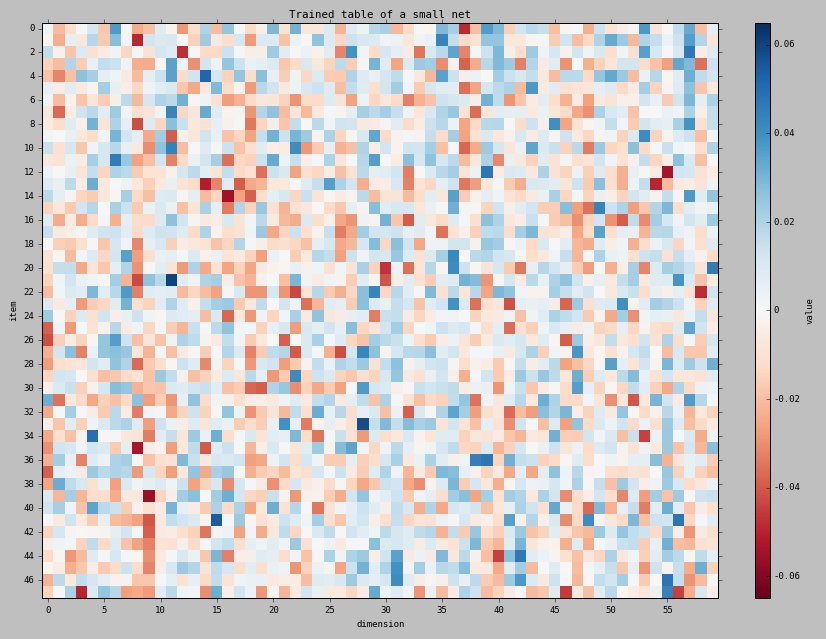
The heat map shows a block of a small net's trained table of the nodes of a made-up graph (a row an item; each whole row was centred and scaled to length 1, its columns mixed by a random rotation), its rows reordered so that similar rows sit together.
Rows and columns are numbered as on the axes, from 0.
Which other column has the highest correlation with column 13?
37
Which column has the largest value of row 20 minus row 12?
55
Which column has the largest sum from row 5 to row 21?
36
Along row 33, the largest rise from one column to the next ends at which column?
28
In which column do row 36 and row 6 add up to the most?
39
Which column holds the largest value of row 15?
49
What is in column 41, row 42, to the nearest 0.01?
0.01
